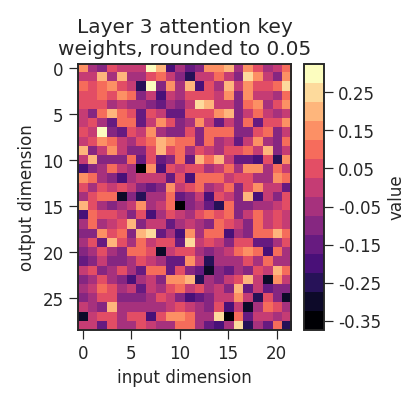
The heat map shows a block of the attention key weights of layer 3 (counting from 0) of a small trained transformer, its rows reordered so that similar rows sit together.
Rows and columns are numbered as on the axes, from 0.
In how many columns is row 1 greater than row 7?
8
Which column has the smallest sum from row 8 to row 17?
6
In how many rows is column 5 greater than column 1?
11
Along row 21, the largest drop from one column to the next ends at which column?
13
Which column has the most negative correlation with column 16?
21
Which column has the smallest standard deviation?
1
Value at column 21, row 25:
-0.3
